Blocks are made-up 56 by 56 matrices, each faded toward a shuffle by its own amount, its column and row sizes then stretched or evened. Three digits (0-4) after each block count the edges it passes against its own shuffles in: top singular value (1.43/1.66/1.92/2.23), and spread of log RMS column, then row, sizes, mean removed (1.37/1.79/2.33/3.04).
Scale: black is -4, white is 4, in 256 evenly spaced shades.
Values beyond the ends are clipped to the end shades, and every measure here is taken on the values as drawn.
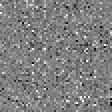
0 2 1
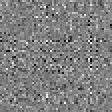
3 1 2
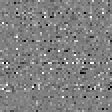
0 0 3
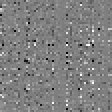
0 3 2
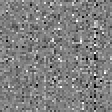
1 3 1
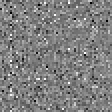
0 2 0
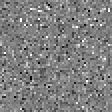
0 1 1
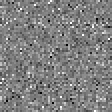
2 0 0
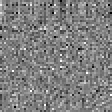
3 2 1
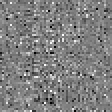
2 2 1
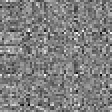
4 2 2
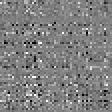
2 3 4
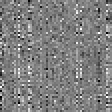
4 4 0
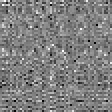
4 1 1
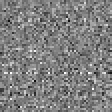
2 0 2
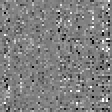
0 3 1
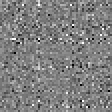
1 2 3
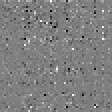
0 2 2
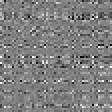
4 1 4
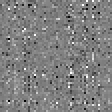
1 3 1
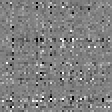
1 3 3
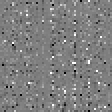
1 3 1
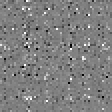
0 2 2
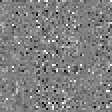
0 3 2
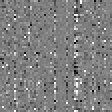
3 3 1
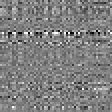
4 0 4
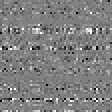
4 1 4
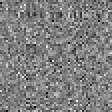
3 2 0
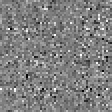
0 2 2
